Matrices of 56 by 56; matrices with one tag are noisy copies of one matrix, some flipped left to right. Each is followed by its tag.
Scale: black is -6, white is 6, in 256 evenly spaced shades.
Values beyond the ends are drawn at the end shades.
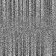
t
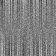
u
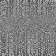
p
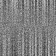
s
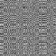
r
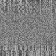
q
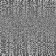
p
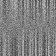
s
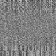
q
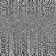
p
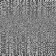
p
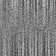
s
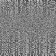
p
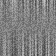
s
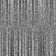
s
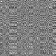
r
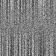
s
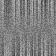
t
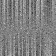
t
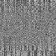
q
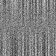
s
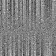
t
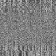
q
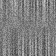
s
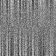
s
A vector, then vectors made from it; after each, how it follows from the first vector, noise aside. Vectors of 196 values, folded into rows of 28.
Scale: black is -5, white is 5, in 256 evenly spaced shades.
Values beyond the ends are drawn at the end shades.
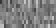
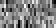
reversed, negated, scaled up.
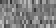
copied.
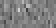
wrapped around, partly zeroed.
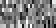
reversed, scaled up.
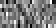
reversed, negated, scaled up.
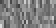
copied.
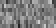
reversed, negated.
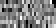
reversed, negated, scaled up.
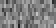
reversed, negated.
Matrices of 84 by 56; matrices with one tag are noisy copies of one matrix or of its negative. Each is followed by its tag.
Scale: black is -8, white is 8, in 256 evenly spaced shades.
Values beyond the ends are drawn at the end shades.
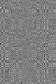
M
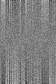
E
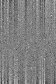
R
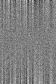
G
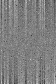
R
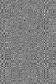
M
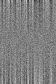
G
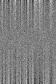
G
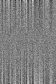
G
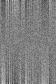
E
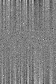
G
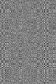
M
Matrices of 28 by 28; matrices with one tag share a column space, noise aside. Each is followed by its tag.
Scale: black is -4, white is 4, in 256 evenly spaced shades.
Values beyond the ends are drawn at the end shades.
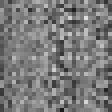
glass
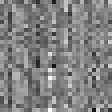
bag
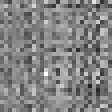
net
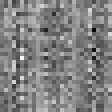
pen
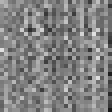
pen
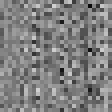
net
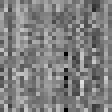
bag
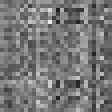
glass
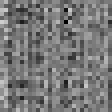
glass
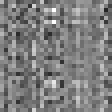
glass
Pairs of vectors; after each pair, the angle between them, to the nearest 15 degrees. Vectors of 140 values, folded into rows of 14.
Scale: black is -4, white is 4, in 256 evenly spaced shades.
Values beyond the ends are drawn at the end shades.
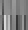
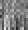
45 degrees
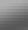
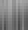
30 degrees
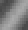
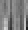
90 degrees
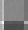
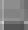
15 degrees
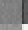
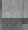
90 degrees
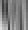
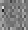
75 degrees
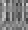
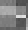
90 degrees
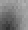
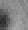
60 degrees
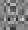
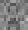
135 degrees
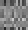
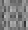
90 degrees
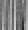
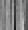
150 degrees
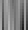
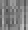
150 degrees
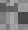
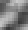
60 degrees
